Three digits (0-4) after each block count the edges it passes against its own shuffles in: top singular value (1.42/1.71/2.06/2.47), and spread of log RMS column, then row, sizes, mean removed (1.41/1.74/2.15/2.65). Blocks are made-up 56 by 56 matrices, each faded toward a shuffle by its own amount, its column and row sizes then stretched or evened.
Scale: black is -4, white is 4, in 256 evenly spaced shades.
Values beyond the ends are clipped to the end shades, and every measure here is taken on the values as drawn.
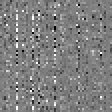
3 4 1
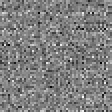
2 1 2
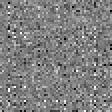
2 3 2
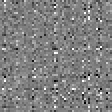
1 4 2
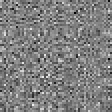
3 2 0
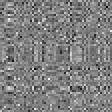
4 2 3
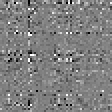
3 3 4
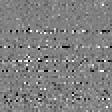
2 1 4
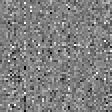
1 3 1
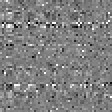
3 0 3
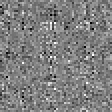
2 3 2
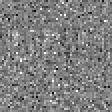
1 0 0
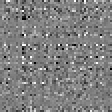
0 3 4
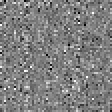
2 3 0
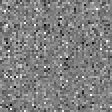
1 2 1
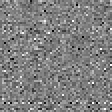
2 1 1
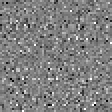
2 0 1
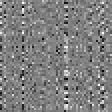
4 4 1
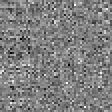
2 2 2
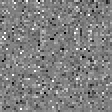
1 1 1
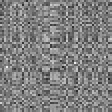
4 2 3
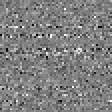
1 1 4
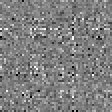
2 2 3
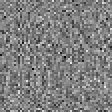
3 1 0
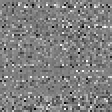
1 1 4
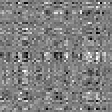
4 3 4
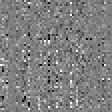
0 4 1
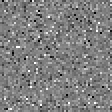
1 0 1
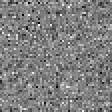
1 0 1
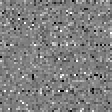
1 0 3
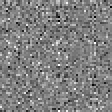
2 2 0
